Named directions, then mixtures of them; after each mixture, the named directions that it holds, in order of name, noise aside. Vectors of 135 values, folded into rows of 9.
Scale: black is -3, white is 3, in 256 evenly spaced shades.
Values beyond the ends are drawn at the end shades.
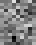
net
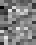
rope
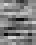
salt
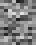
net, rope, salt.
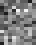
net, rope.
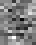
net, rope, salt.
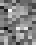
net, rope.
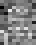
rope, salt.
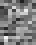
rope, salt.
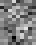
net, rope.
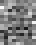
rope, salt.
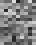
net, salt.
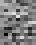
net, salt.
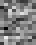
rope, salt.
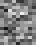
net, rope, salt.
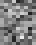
net, rope, salt.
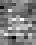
net, rope, salt.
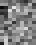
rope.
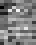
rope, salt.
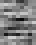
salt.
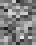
net, rope, salt.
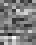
net, rope, salt.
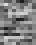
rope, salt.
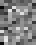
rope.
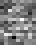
net, rope, salt.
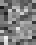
rope.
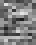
rope, salt.
